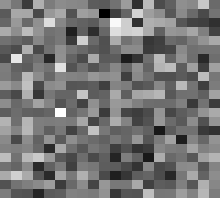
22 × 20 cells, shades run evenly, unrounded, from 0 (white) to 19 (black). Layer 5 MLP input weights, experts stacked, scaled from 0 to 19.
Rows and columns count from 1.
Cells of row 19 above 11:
11
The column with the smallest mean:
3
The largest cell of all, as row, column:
2, 10
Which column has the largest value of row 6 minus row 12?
4
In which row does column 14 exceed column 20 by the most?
18
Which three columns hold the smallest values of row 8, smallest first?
6, 16, 15
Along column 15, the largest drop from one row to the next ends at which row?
7
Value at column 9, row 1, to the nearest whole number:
12
